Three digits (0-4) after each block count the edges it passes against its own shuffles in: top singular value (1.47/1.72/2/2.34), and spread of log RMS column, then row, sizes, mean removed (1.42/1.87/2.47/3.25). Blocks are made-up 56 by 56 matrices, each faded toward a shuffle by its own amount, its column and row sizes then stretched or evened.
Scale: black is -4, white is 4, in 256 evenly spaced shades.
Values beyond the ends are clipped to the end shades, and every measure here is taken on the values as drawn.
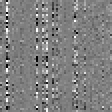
3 4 0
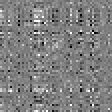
4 3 3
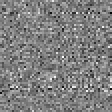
3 1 2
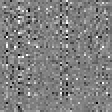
3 3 2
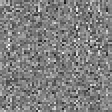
2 2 0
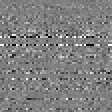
3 0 4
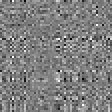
4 3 3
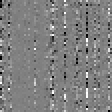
2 4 0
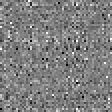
3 2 1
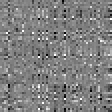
4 3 2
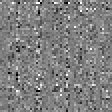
0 3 1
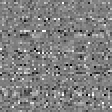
3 0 3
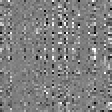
4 4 2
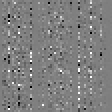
0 4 1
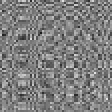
4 1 3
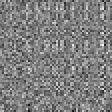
4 2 1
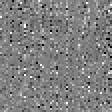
2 3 0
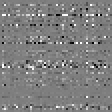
2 2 4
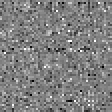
2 1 2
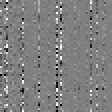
2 4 0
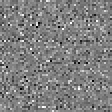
2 0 1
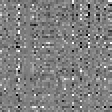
3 3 2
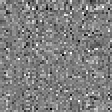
3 2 1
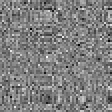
4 1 1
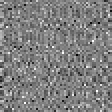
4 0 0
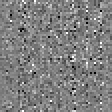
0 3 0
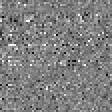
1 0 2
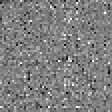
0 2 0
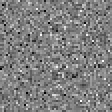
2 0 0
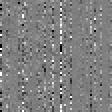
2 4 0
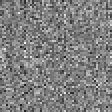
2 1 0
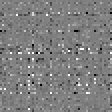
0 2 3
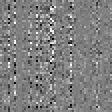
3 4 0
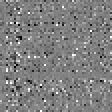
2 2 3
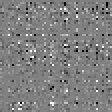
1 3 3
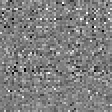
2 0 2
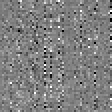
2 3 0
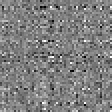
3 2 3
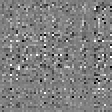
1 3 3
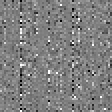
3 3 1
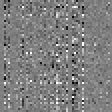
3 4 1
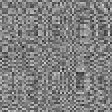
4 0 0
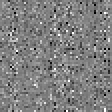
0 3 0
